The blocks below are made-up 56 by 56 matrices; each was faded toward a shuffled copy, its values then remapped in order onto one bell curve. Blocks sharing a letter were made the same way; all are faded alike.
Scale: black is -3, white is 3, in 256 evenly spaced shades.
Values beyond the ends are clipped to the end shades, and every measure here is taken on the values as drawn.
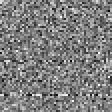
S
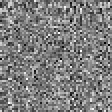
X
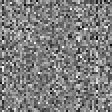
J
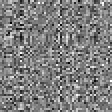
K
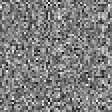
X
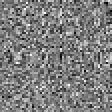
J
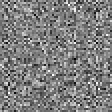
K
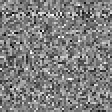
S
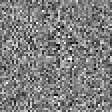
X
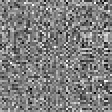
K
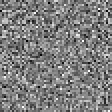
X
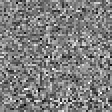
S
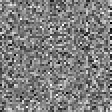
X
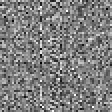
J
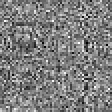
X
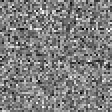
S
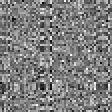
K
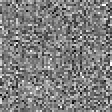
J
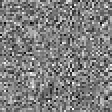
X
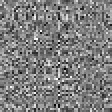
K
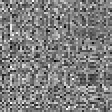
K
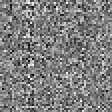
J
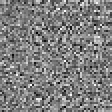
X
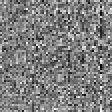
J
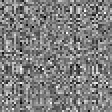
K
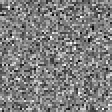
S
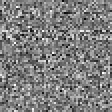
S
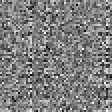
J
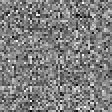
X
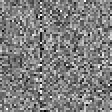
J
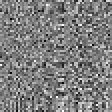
K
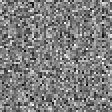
X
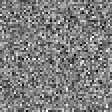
S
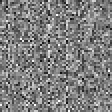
J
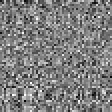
K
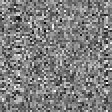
J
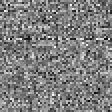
S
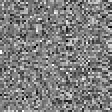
J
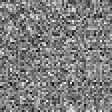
X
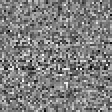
S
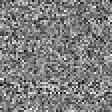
S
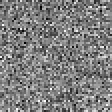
S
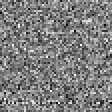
S
